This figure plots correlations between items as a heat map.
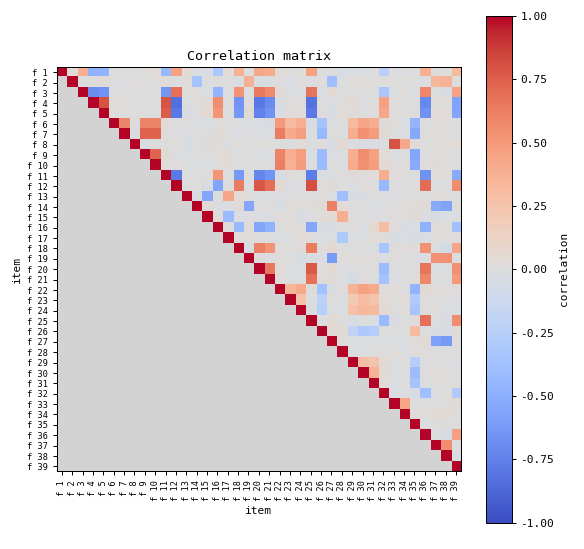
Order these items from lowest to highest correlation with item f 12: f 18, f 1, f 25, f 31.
f 31, f 1, f 18, f 25
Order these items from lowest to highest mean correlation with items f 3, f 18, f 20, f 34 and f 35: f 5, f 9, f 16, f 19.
f 5, f 16, f 9, f 19
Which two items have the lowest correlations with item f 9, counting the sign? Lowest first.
f 35, f 26
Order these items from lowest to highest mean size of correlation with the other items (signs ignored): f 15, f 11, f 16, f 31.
f 15, f 31, f 16, f 11
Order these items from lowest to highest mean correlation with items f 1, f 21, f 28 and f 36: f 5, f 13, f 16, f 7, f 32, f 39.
f 5, f 16, f 32, f 13, f 7, f 39
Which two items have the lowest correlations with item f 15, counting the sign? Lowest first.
f 13, f 17
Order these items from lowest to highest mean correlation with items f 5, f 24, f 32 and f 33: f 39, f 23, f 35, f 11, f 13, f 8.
f 39, f 35, f 13, f 23, f 8, f 11
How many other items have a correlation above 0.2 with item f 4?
4
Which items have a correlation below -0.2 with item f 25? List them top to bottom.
f 4, f 5, f 11, f 16, f 32
